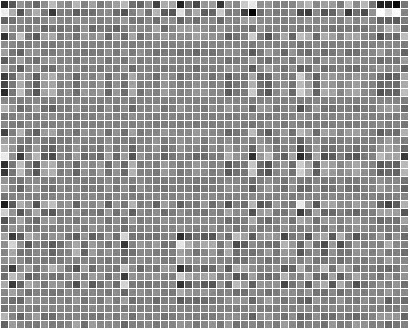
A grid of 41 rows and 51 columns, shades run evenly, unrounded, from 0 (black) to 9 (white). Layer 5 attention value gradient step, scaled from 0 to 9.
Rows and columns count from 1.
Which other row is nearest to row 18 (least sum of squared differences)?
6
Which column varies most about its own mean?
1
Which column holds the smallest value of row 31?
16
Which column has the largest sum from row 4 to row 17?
38
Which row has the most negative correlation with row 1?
2
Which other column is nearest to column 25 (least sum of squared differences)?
20
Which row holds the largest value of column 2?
31
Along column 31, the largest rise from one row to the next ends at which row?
3
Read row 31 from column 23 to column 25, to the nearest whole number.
8 6 5
